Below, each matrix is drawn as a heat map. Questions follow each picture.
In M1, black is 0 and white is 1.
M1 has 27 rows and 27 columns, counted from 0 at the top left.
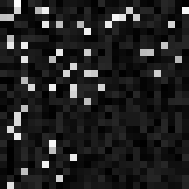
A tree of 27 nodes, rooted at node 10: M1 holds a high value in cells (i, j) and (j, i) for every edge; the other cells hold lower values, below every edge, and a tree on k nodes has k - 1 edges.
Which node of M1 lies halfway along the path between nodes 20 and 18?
3
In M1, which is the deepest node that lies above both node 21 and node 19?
7
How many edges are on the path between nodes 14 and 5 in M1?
7
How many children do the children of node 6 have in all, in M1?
4
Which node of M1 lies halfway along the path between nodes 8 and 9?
12
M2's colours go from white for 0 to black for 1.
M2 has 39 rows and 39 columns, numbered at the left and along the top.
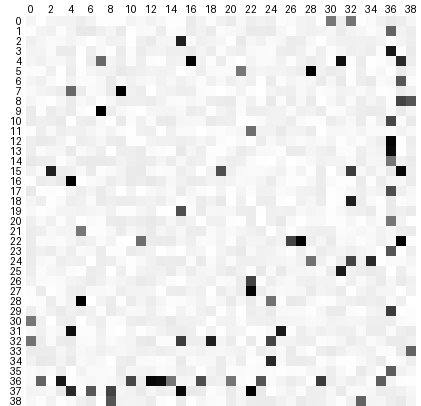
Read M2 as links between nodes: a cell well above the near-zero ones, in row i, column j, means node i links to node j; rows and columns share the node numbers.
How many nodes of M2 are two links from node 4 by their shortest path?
6
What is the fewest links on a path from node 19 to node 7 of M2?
4
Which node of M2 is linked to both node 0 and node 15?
node 32
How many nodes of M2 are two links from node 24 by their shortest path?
4
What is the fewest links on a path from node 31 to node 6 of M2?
3
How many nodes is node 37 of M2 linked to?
5
